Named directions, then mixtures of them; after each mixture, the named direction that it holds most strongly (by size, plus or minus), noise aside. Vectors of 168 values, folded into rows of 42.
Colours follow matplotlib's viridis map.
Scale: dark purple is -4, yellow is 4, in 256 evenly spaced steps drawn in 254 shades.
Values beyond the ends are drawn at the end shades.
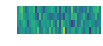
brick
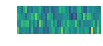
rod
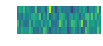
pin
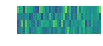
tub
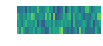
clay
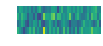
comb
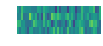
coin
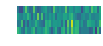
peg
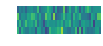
clay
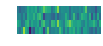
comb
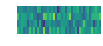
comb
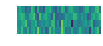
brick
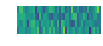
brick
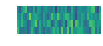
coin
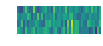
peg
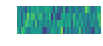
clay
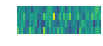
comb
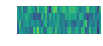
pin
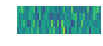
brick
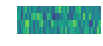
rod
